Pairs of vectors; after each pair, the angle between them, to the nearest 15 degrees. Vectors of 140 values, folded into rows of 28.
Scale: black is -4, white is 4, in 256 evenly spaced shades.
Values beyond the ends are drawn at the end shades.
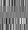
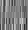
45 degrees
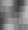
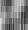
150 degrees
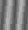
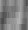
60 degrees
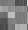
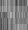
45 degrees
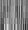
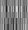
135 degrees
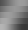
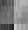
105 degrees
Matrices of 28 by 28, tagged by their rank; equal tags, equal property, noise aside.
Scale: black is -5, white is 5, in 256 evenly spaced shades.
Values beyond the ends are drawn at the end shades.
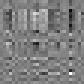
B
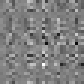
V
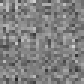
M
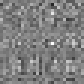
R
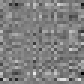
V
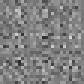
R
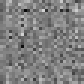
M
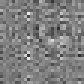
R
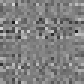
R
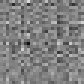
R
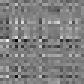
B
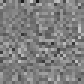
M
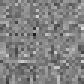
M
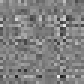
V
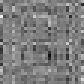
V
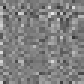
R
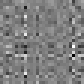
B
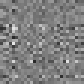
V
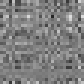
V
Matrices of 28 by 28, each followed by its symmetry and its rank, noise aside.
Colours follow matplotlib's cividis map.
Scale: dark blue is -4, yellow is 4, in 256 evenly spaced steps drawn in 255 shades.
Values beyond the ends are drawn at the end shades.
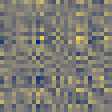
antisymmetric, rank two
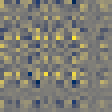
no symmetry, rank two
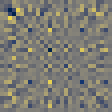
symmetric, rank three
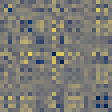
symmetric, rank three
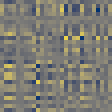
antisymmetric, rank two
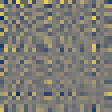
antisymmetric, rank two
